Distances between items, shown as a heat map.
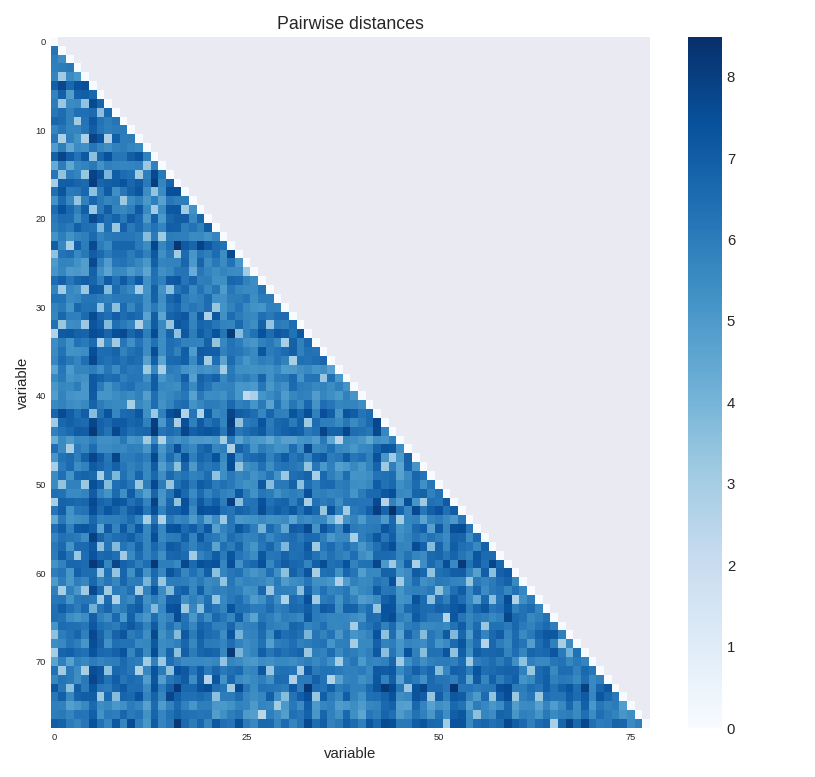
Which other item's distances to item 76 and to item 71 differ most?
27
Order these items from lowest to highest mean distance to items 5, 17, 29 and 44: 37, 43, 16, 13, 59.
13, 37, 59, 43, 16
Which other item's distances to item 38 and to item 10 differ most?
53
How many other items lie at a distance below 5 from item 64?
5
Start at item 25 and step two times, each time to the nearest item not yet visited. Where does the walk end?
26
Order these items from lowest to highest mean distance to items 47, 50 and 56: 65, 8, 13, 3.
3, 65, 8, 13
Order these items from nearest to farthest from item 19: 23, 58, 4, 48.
58, 48, 4, 23
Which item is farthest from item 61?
44
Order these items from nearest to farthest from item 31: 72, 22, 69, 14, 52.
72, 14, 22, 52, 69
